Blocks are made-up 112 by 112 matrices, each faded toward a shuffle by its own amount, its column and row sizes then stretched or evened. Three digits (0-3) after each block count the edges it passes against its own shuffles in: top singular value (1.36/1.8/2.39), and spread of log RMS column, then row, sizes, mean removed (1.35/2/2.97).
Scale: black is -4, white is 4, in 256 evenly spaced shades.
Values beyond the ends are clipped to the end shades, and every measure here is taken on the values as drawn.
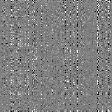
3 3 2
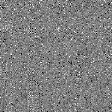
2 2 1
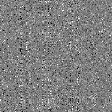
2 2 0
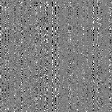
3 3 1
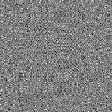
3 0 0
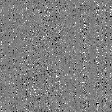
1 3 0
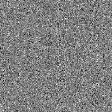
1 2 0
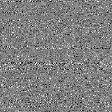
2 0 3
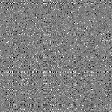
3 1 2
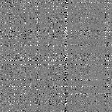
1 3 3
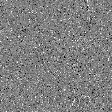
1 1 0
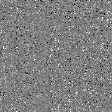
0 2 1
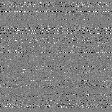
1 0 3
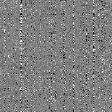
2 3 1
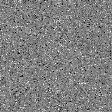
1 1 0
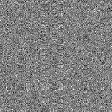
3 1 1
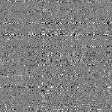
2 2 3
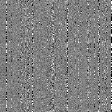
3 3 0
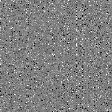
2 2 0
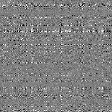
3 2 3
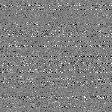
0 0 3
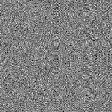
3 1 0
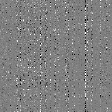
2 3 1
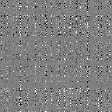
1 3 3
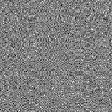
3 0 0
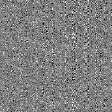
2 3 0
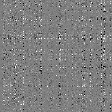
2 3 2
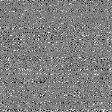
1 1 3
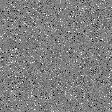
1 1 1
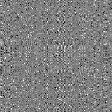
3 2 0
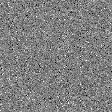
1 1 0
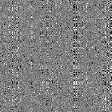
3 3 1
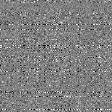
1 2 3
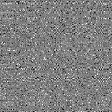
3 0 2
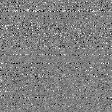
0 1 3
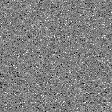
2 0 1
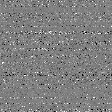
0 0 3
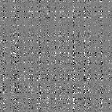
2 3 3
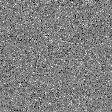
0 0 1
